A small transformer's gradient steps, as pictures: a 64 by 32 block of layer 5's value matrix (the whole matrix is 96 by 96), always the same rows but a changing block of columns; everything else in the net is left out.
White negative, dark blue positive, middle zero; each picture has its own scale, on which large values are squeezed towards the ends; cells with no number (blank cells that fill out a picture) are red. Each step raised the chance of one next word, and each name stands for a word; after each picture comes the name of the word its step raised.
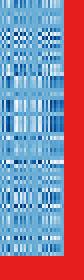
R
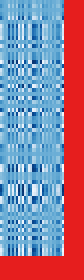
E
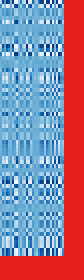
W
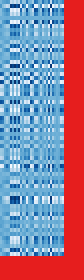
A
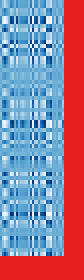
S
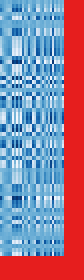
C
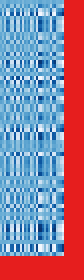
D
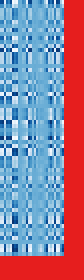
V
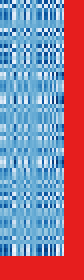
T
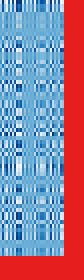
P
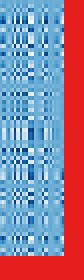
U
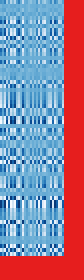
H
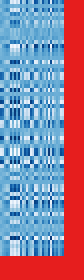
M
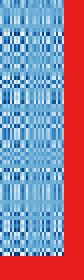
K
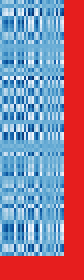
D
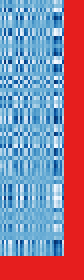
C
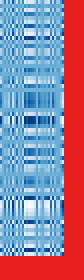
H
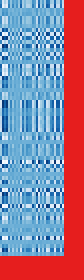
R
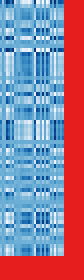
V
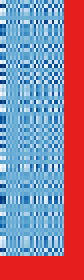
A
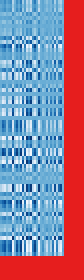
M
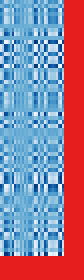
K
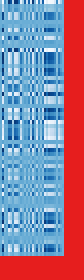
V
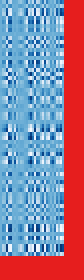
D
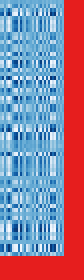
D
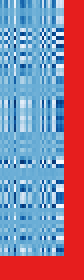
R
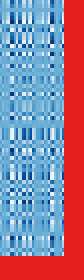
U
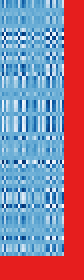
R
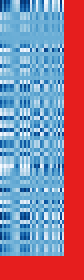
P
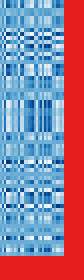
R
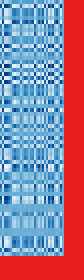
A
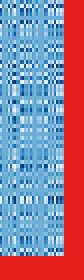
A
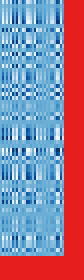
U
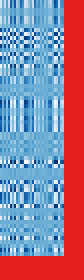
R
